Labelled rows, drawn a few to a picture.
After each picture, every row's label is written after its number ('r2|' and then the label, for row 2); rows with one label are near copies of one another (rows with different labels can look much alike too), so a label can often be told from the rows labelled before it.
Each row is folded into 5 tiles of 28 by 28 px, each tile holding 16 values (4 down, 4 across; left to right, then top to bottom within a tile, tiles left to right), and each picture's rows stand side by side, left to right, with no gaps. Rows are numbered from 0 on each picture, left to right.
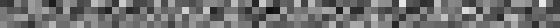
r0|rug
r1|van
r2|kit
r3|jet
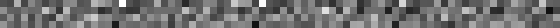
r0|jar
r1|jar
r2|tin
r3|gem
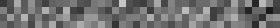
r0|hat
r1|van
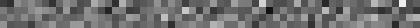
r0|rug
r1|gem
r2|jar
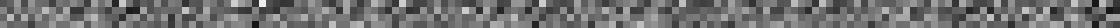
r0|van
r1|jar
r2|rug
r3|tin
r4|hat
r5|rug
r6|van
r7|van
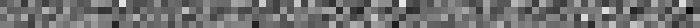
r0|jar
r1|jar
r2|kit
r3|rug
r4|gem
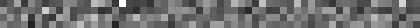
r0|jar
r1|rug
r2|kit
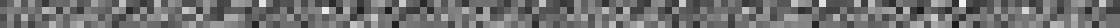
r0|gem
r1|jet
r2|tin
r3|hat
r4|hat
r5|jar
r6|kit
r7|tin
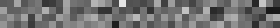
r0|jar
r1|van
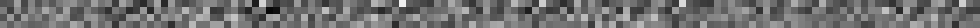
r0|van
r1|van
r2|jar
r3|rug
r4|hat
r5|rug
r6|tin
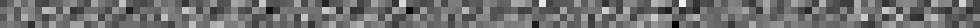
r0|gem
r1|gem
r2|gem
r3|jar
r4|jar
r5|rug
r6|jet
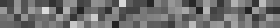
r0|tin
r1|rug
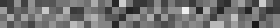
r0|van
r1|tin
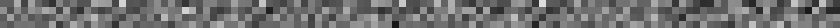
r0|kit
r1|gem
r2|jar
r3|kit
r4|van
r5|rug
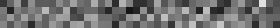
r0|van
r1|hat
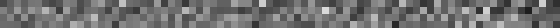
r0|tin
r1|jar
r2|tin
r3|hat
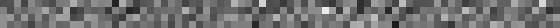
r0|van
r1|jar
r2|tin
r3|gem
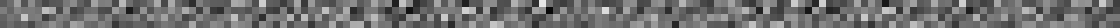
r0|gem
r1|kit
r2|van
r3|gem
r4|tin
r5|rug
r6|gem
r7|jet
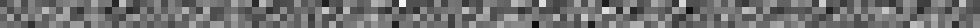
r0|van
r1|van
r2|jar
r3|jar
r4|gem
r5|gem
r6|tin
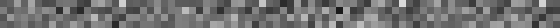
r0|kit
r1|tin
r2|hat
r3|kit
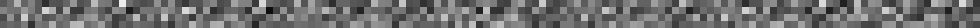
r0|gem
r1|gem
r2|kit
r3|hat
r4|gem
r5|gem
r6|jet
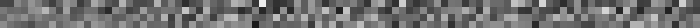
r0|rug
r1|jar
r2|hat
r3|jar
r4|tin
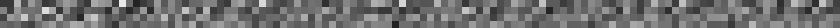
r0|jet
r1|hat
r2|jar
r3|gem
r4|rug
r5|rug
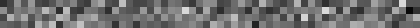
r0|hat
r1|tin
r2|gem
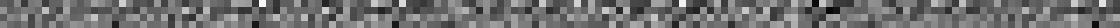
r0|jar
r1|jar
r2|jar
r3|rug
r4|kit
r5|van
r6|rug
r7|jar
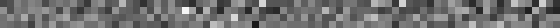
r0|hat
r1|tin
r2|jar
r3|rug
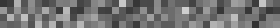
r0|hat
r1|tin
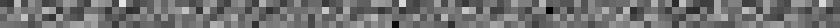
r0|jet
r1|tin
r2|jar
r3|gem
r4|van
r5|jet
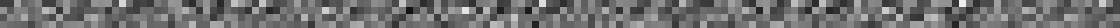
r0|jet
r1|rug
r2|gem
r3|tin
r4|hat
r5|rug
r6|jet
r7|jet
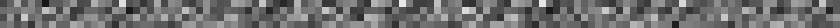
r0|gem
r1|jet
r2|jet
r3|jet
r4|tin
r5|gem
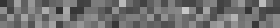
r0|hat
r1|tin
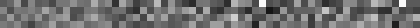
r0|van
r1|kit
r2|jar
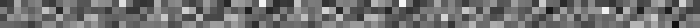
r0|jet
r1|jet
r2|jet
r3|gem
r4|tin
